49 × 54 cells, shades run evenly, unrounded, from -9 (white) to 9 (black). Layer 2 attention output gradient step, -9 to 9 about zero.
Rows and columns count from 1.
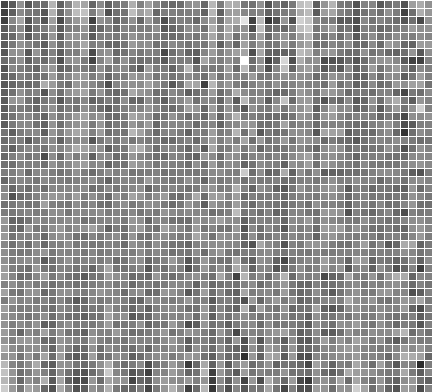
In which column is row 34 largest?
53
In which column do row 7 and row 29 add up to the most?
36
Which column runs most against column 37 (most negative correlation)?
31
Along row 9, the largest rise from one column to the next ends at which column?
37
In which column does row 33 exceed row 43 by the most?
32
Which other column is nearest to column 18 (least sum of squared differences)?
9
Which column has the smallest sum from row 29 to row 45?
1
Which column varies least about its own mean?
23
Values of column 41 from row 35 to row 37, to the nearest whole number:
4 1 1
